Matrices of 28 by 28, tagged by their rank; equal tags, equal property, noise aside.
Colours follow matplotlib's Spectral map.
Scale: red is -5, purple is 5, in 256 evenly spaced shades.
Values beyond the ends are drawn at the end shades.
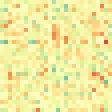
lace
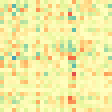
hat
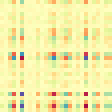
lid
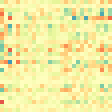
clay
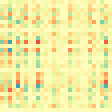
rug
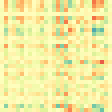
rug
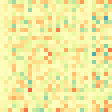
hat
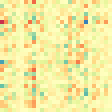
hat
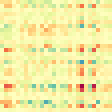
rug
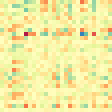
clay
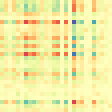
lid
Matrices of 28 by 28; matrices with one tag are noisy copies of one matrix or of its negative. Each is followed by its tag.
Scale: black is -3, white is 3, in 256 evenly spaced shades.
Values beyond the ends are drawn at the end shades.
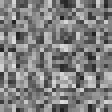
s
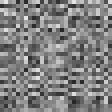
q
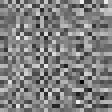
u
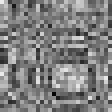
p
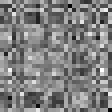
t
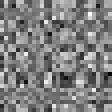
s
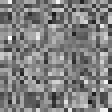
t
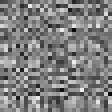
q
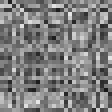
t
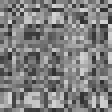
t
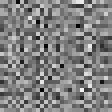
u
